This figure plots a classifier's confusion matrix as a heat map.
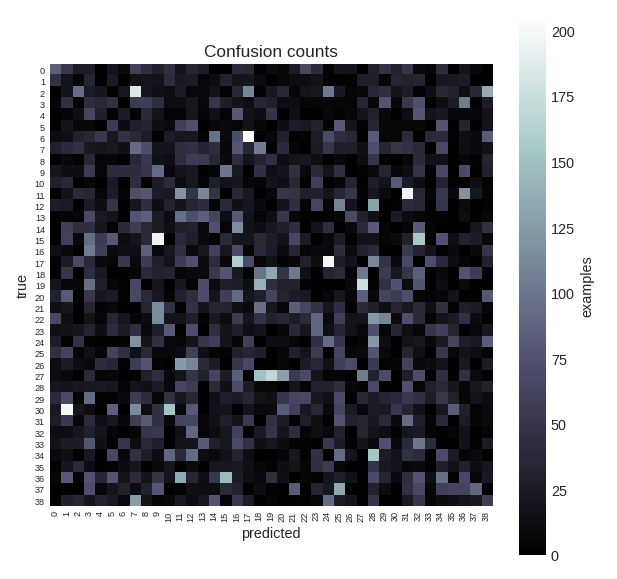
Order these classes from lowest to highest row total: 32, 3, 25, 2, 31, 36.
32, 25, 3, 31, 2, 36
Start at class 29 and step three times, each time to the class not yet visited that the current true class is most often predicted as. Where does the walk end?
15
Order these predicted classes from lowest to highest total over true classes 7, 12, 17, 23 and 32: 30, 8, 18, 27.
27, 30, 18, 8
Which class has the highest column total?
28
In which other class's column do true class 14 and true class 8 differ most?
16
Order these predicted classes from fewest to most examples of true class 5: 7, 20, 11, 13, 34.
13, 20, 7, 11, 34
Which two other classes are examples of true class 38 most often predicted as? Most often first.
7, 24
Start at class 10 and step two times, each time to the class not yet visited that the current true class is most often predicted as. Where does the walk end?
1
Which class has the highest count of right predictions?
11
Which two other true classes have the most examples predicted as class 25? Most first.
37, 12
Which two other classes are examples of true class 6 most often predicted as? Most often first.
17, 14
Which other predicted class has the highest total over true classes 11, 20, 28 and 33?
31
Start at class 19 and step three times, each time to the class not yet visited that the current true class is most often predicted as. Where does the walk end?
21
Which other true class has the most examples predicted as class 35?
30
